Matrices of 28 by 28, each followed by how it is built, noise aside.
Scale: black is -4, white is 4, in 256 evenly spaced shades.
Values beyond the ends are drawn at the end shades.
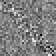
banded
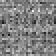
blocks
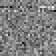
uneven rows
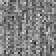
blocks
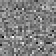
uneven rows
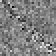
banded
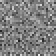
repeating columns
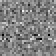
uneven rows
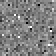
sparse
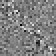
banded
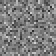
repeating columns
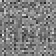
blocks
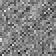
Hankel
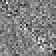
banded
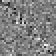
banded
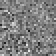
lower triangular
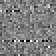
uneven rows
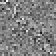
banded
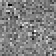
banded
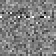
uneven rows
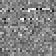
uneven rows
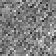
Hankel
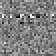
uneven rows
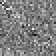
banded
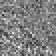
lower triangular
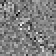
banded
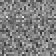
repeating columns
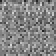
repeating columns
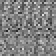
repeating columns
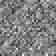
Hankel
